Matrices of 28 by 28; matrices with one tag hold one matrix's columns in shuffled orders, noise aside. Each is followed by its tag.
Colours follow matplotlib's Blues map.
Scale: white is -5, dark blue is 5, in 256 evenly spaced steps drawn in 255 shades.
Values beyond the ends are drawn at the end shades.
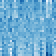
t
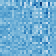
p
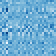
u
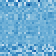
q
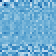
q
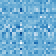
u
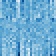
t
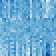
t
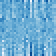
t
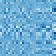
u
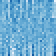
t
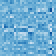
u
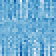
t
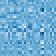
u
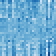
t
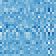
u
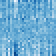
t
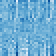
t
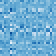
u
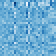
p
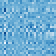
u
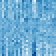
t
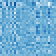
p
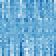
t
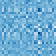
u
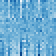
t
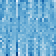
t
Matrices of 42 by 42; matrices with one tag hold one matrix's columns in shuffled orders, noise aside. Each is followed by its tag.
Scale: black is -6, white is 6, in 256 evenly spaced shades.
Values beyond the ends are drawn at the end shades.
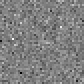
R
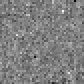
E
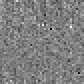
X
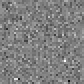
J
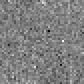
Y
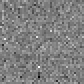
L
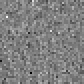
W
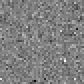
J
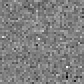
L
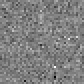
L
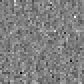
W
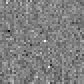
Y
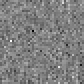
Y
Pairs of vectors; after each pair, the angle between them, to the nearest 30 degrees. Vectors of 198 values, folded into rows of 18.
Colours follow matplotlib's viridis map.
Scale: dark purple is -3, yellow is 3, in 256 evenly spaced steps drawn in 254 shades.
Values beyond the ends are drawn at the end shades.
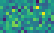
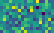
150 degrees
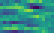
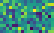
90 degrees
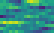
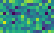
90 degrees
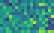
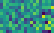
120 degrees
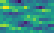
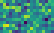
60 degrees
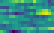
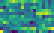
30 degrees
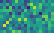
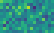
150 degrees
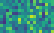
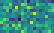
120 degrees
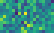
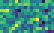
90 degrees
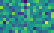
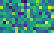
30 degrees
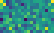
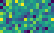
150 degrees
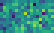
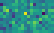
30 degrees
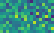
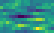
90 degrees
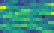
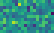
120 degrees
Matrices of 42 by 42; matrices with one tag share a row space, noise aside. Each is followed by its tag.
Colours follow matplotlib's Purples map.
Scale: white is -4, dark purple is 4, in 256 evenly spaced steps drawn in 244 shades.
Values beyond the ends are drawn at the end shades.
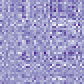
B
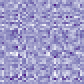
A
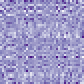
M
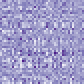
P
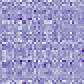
P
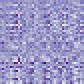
A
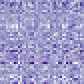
A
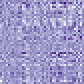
B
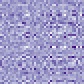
B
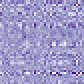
B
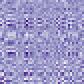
M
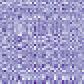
P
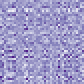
M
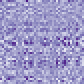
M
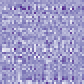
P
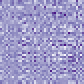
B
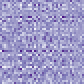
P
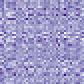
M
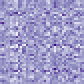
A
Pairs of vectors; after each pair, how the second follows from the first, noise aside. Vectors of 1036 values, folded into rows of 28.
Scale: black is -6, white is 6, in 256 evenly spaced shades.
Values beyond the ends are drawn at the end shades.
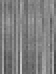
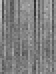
reversed, negated.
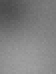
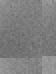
wrapped around, negated, shrunk.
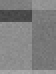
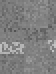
wrapped around, negated, partly zeroed.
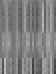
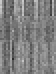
reversed, negated.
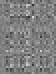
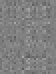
reversed, shrunk.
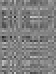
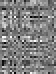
negated, scaled up.
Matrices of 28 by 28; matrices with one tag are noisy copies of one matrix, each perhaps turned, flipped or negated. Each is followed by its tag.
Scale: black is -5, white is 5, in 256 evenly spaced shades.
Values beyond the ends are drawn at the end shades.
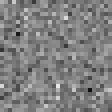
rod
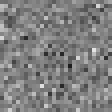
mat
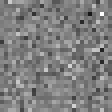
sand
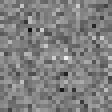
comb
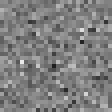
comb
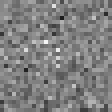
mat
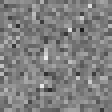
comb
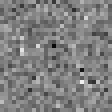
comb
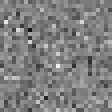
comb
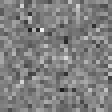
comb
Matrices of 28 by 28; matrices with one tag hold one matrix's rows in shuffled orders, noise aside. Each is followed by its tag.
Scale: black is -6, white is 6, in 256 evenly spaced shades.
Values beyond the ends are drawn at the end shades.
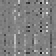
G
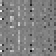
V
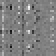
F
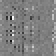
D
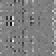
D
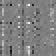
F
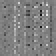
G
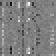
F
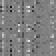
F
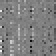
V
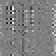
D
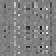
G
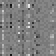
F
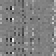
D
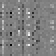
F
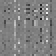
G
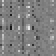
F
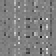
G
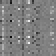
F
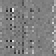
D
